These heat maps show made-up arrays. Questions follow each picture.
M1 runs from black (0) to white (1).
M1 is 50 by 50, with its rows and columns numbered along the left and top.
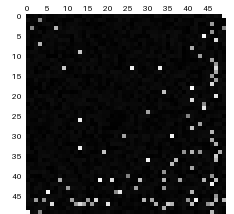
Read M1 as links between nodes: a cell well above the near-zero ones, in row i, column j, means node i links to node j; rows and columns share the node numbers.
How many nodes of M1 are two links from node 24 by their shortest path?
1
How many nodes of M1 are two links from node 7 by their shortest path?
2
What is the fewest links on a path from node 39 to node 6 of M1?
4
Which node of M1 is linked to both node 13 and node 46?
node 47
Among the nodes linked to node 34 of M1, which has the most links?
node 41
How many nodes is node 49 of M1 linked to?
3
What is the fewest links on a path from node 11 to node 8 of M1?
4
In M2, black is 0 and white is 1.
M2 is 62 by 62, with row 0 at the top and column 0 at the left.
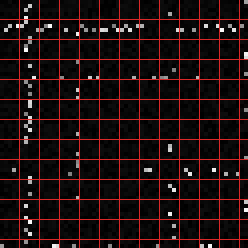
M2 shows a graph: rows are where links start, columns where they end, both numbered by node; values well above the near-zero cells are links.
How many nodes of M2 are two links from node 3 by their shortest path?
4
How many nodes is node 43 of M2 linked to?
4
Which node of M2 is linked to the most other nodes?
node 7
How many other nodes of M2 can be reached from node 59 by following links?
4
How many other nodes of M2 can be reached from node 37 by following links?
5
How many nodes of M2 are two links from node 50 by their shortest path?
7
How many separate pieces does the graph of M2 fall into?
6
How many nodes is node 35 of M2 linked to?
1
